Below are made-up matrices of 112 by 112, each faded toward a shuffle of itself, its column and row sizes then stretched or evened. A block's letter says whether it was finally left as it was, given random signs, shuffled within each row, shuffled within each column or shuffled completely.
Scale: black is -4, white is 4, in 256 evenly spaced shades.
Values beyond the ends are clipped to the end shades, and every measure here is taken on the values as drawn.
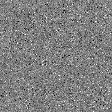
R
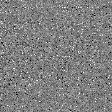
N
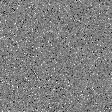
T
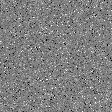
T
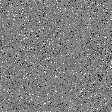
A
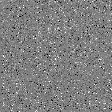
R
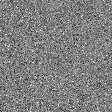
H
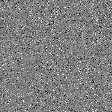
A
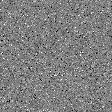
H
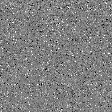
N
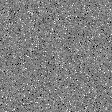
T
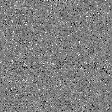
R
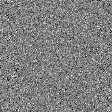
A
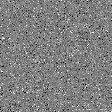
R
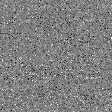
H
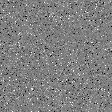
H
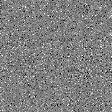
R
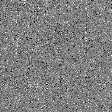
N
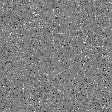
A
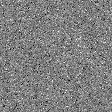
T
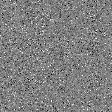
A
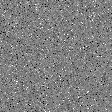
T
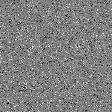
H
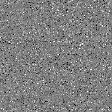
N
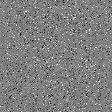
N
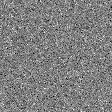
T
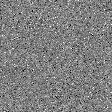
H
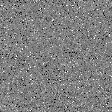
H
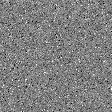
T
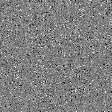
N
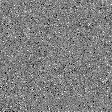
H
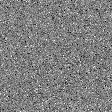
T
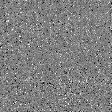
R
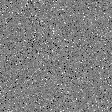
T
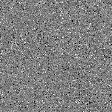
N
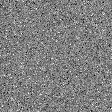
T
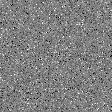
H
